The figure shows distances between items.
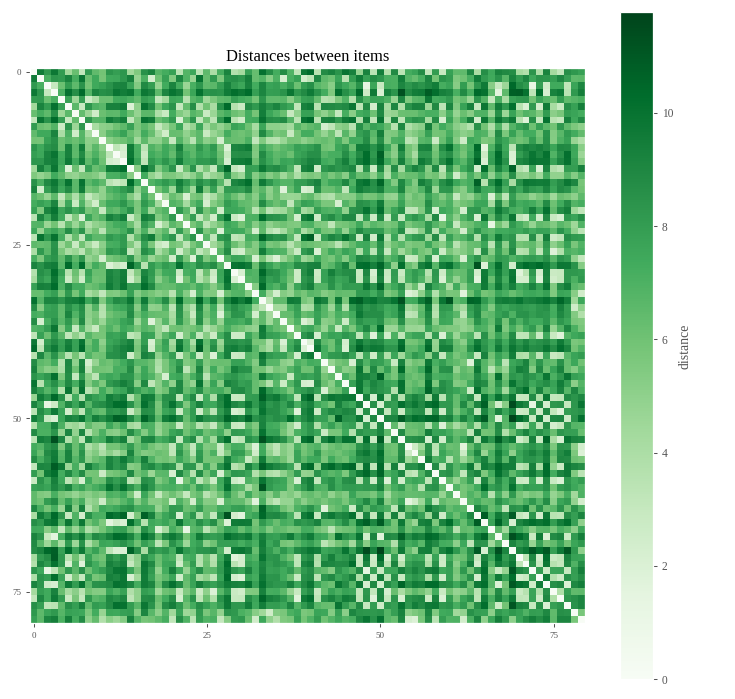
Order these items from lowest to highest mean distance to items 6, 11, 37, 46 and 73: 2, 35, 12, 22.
22, 12, 35, 2
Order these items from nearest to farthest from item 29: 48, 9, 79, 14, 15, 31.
14, 15, 9, 31, 79, 48
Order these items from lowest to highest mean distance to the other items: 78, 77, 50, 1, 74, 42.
42, 78, 1, 77, 74, 50
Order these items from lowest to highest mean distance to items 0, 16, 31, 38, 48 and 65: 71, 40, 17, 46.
71, 46, 17, 40
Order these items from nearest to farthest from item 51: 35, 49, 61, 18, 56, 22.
49, 61, 18, 22, 56, 35
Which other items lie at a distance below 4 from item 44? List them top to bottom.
6, 9, 19, 25, 37
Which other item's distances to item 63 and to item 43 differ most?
33
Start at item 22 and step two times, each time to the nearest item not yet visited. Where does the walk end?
18
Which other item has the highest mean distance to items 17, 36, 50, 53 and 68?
69
